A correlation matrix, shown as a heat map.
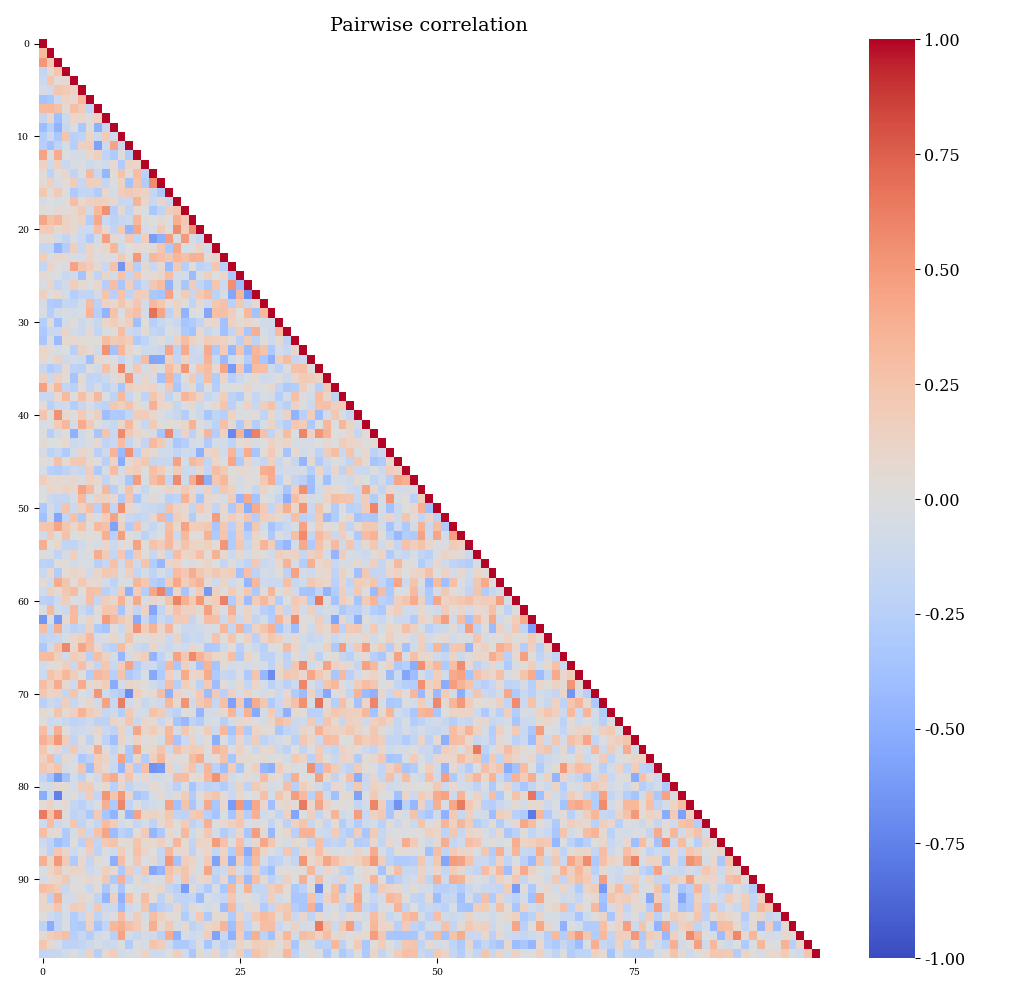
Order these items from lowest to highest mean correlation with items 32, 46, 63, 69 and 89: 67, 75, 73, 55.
55, 73, 75, 67
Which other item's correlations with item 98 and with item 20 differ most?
19
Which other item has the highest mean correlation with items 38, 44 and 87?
95
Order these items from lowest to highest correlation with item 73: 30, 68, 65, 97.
68, 65, 97, 30
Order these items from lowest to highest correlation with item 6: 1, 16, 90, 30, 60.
1, 16, 30, 90, 60
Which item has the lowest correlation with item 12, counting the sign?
62
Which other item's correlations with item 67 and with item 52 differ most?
11
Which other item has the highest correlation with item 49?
44
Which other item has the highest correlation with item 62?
81
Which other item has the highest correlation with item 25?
82
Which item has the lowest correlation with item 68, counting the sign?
29
